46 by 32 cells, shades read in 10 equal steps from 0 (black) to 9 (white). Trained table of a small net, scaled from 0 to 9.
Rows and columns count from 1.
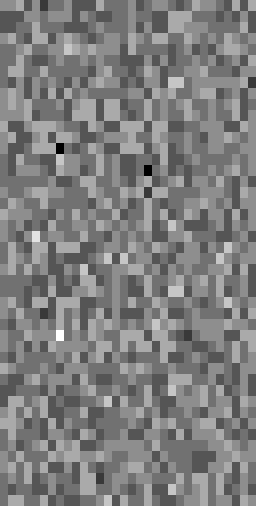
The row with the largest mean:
30
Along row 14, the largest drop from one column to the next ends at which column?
8
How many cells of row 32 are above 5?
10
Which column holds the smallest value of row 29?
6
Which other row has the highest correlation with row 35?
2
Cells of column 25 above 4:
26
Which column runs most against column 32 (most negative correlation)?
23
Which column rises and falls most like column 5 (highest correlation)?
17
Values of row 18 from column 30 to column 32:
3 6 5
